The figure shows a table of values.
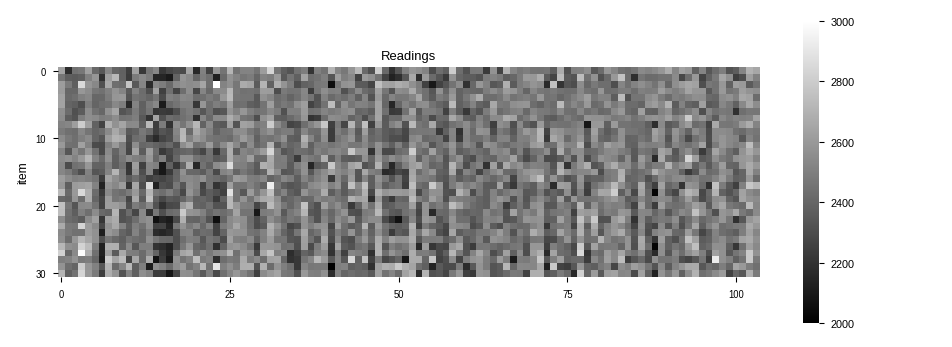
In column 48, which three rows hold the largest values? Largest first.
29, 2, 18
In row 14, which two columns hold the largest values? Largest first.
25, 40
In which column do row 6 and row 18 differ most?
3
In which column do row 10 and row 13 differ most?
93
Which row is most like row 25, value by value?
13
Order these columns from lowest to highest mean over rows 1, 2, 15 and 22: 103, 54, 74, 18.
54, 103, 74, 18
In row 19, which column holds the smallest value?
46
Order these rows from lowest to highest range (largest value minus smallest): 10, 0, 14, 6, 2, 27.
6, 10, 0, 14, 27, 2
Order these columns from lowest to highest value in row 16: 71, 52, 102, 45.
45, 102, 52, 71
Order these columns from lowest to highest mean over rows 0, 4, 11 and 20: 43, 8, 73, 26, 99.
73, 43, 99, 26, 8
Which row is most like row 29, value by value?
2
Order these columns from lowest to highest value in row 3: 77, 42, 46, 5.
42, 46, 5, 77
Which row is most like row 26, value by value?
30
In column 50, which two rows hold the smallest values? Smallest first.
22, 1
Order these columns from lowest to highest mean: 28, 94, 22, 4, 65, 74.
22, 65, 28, 74, 94, 4
